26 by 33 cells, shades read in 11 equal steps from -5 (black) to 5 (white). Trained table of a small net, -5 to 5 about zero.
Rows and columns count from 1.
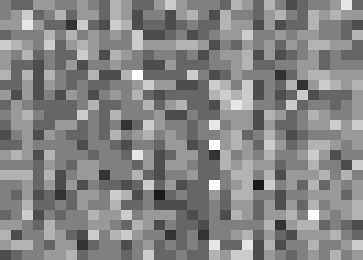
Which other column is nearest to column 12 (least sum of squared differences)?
9
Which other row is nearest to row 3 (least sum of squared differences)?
6
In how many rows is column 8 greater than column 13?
8
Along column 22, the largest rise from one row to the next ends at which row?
26
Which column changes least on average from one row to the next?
19
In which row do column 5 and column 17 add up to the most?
5
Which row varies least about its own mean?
7
